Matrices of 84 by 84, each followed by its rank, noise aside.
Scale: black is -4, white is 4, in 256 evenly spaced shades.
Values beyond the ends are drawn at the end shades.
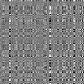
two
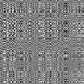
three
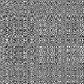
four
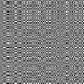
two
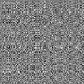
six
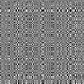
two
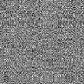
eight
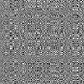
six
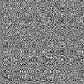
eight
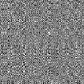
six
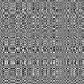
three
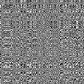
six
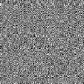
eight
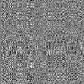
six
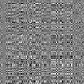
three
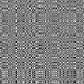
two
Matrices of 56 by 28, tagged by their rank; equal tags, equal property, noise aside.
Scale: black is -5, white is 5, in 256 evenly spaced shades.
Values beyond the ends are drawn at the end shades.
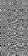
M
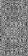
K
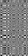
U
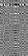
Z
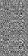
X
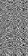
K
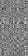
M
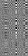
U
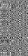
X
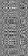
Z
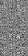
X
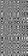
Z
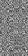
X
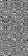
K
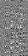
X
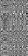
K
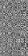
K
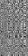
K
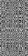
K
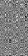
M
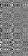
Z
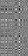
U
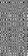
Z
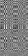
U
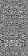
K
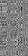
M
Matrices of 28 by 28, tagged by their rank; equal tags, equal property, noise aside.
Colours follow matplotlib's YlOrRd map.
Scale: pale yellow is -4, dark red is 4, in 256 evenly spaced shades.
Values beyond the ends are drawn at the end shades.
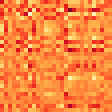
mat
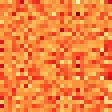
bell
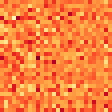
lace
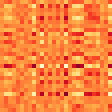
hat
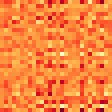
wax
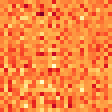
lace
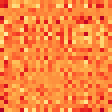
wax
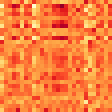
wax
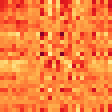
mat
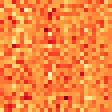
lace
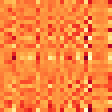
wax
